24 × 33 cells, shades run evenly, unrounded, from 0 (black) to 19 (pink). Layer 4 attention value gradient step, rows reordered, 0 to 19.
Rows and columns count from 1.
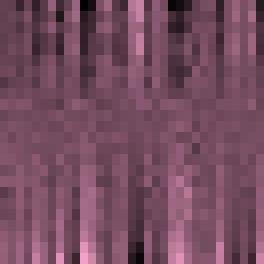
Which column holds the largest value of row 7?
17
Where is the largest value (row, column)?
24, 11
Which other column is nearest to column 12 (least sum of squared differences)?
22
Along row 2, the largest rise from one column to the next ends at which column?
9
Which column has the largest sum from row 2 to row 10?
18
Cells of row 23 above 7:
29
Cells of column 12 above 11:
9
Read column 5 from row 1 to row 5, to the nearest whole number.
4 5 6 5 4
